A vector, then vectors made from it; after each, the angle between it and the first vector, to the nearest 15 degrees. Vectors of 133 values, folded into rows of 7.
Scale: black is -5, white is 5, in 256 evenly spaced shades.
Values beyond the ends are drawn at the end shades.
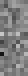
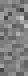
75 degrees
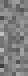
75 degrees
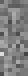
150 degrees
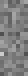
150 degrees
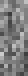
120 degrees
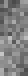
120 degrees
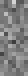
75 degrees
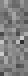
135 degrees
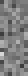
135 degrees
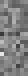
165 degrees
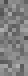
75 degrees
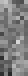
105 degrees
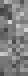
90 degrees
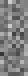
60 degrees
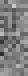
45 degrees
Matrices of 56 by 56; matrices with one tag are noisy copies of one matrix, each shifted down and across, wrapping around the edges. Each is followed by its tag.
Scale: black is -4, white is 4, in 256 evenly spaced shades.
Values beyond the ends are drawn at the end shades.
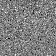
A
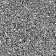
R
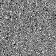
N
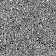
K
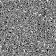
N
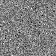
N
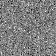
N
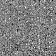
K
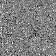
K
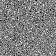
N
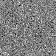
N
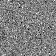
N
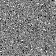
N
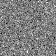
A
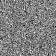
A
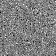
N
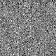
K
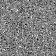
N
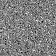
N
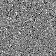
R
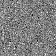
K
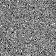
N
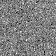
A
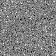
A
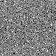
N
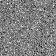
N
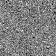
N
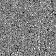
K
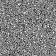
A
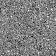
A
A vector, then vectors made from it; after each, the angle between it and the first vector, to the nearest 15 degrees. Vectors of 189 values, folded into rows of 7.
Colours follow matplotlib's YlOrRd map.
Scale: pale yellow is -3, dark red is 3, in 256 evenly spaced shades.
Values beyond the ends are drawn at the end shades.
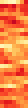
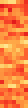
30 degrees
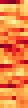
165 degrees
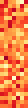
75 degrees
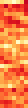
30 degrees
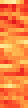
15 degrees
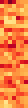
135 degrees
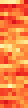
15 degrees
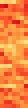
30 degrees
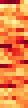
165 degrees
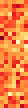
75 degrees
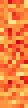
120 degrees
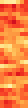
15 degrees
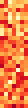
90 degrees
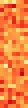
45 degrees
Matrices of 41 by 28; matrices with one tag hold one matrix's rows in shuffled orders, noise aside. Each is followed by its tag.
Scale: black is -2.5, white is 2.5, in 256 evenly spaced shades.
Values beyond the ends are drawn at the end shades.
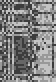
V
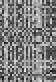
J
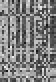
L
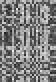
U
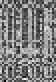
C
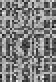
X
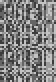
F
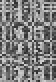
X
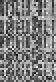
F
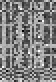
X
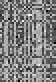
J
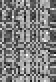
U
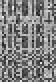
C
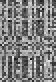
C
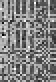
L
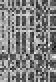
L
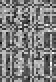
X
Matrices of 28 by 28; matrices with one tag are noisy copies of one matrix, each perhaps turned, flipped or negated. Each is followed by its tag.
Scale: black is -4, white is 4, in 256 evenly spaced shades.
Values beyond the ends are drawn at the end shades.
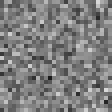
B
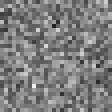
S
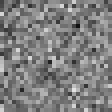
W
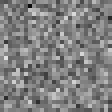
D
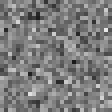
D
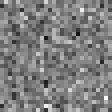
B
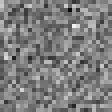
W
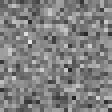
S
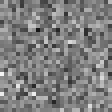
S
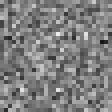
W
